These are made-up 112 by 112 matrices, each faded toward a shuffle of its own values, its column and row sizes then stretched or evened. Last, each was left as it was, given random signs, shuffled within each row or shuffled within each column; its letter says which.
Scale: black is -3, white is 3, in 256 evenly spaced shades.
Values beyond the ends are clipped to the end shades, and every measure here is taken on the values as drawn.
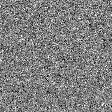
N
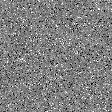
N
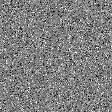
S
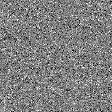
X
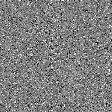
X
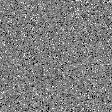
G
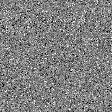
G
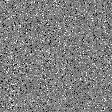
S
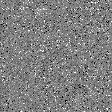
G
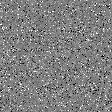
N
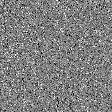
S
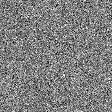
S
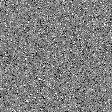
S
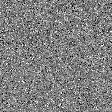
N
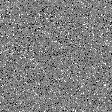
N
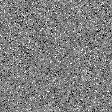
S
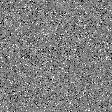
N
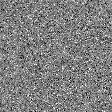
S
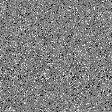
G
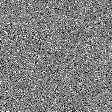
N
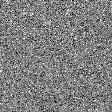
N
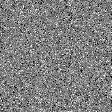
S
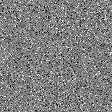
N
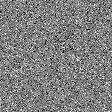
N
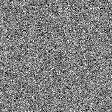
N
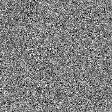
G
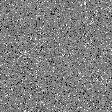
S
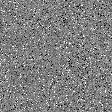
S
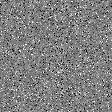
S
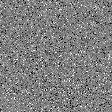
G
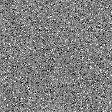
G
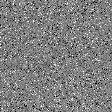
G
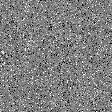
S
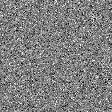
S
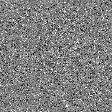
G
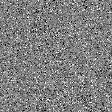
G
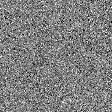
S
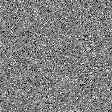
G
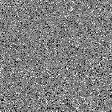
X
